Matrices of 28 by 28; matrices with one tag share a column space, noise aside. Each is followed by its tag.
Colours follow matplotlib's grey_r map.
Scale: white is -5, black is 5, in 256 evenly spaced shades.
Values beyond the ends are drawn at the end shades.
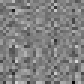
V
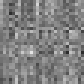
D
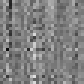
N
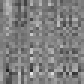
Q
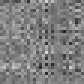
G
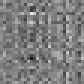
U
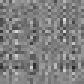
G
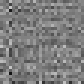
V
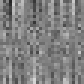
D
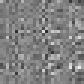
G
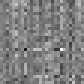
N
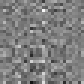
V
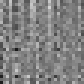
N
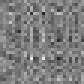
U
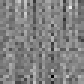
N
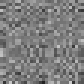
V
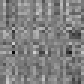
D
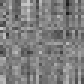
D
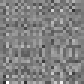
V
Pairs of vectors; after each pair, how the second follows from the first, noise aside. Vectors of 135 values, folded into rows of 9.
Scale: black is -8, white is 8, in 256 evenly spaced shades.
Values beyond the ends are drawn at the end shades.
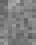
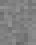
reversed, negated, shrunk.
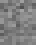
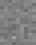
reversed, negated, shrunk.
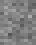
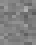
reversed, negated, partly zeroed.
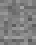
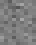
reversed, negated, partly zeroed.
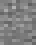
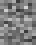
scaled up.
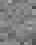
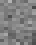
copied.
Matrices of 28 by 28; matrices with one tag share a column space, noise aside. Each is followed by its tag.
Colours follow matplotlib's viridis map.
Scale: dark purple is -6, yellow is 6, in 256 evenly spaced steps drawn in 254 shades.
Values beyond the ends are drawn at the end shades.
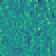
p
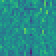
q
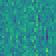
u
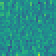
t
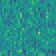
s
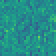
u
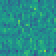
s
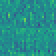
s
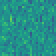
u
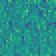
p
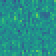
s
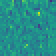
q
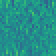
q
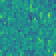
s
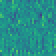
s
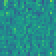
q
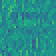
s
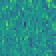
p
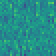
t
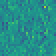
u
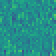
s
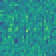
u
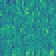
q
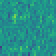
t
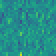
s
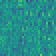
p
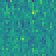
p
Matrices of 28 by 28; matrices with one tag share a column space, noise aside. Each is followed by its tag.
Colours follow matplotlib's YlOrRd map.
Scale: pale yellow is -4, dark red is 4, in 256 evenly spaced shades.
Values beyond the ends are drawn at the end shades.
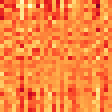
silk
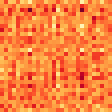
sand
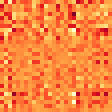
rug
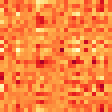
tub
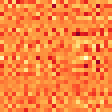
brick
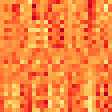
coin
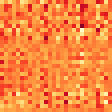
rug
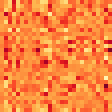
tub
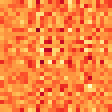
tub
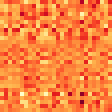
rug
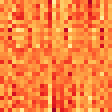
coin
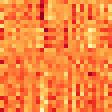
coin
